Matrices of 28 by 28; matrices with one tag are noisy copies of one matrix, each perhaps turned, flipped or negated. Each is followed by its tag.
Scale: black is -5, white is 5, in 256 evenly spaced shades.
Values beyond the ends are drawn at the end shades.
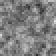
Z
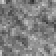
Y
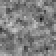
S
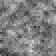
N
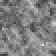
Y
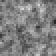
Z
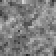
Y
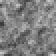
Y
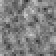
S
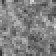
Y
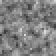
S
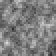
N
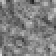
Y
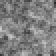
Y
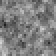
N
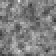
Z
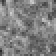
Y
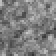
Y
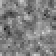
Z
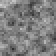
N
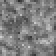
Z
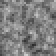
S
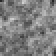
Y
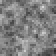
N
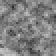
N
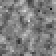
S
